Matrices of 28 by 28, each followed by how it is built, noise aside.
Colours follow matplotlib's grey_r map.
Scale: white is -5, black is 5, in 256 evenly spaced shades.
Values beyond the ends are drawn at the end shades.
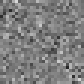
block diagonal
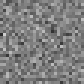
noise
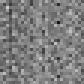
repeating rows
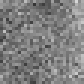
smooth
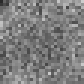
smooth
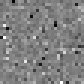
sparse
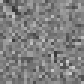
banded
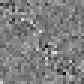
banded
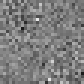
block diagonal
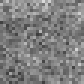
smooth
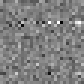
uneven rows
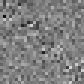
block diagonal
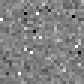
sparse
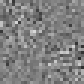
block diagonal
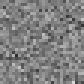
noise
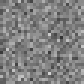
repeating rows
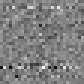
uneven rows
